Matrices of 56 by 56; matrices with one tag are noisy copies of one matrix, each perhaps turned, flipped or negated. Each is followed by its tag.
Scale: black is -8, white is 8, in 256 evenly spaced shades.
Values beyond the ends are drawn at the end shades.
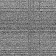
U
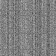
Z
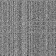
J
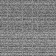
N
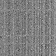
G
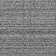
J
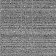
J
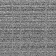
G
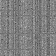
Z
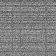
G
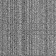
J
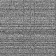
J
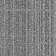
G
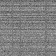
G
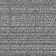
G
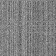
J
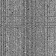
U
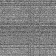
U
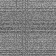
U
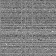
J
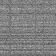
G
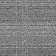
U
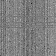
U
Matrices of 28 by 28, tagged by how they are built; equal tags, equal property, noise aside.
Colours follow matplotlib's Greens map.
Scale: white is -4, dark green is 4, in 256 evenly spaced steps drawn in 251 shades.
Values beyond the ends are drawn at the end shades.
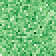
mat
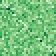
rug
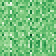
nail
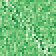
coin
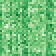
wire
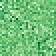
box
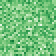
mat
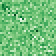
coin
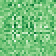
nail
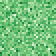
rug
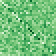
rug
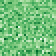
nail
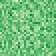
wire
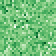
box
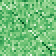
rug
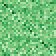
rug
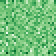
nail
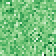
box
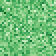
mat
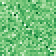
rug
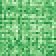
wire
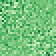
box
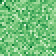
rug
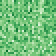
wire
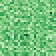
wire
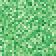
mat
